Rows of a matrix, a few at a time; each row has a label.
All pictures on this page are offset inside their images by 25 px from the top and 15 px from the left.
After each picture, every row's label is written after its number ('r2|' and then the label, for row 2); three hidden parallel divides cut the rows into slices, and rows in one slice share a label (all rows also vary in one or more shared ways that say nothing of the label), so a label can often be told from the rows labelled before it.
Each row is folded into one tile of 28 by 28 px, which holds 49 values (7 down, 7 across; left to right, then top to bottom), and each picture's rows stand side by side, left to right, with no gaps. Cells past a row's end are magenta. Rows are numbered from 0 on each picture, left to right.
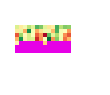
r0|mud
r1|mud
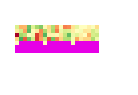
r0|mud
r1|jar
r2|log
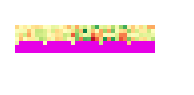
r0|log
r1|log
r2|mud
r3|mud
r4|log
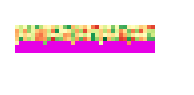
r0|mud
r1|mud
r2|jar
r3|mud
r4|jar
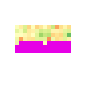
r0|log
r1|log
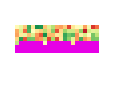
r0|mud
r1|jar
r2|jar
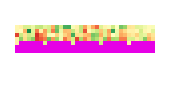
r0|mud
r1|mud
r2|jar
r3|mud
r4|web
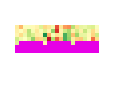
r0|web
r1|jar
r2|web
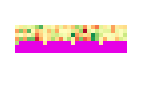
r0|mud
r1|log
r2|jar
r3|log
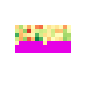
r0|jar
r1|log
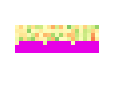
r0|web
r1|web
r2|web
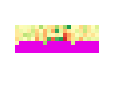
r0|web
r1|mud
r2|web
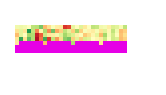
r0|mud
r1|jar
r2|web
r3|web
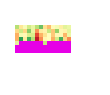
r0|mud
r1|web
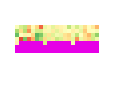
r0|jar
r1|web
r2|log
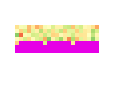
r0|log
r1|web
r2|log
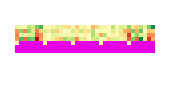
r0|mud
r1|log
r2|log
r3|web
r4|mud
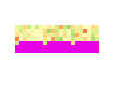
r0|web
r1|web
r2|log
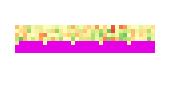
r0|web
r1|web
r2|log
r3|jar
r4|log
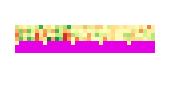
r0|mud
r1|mud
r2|log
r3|log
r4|log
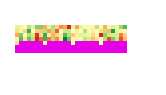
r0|mud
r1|jar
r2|web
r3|mud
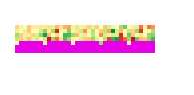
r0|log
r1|jar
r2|log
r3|mud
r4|jar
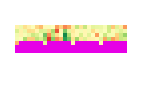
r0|log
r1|jar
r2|web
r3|log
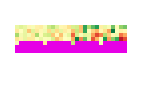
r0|log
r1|log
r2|mud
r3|mud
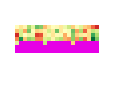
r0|mud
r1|web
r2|jar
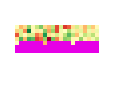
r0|mud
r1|jar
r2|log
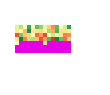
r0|mud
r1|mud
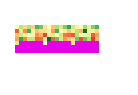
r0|mud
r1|mud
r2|mud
